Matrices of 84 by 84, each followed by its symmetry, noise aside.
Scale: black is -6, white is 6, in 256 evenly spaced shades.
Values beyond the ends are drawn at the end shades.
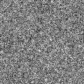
symmetric.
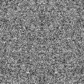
mirrored left to right.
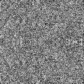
mirrored top to bottom.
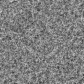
symmetric.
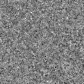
symmetric.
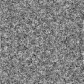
mirrored top to bottom.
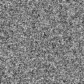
no symmetry.
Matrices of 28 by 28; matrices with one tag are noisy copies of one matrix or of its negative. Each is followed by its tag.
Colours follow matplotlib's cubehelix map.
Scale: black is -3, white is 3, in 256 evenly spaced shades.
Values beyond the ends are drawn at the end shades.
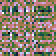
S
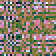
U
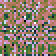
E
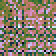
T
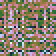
T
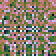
E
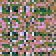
S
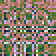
E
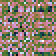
S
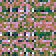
S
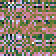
U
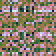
S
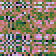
U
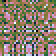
E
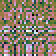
E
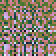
E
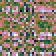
S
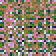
T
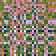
E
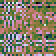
U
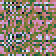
U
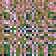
E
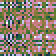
U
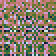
E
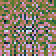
E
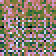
T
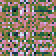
S
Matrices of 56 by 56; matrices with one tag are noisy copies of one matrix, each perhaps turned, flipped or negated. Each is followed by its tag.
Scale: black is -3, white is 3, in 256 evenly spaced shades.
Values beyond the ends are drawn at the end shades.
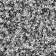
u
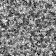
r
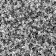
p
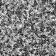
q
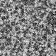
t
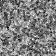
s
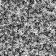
q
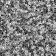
u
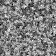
u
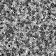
r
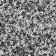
t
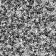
q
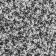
p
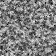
r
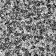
u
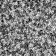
p
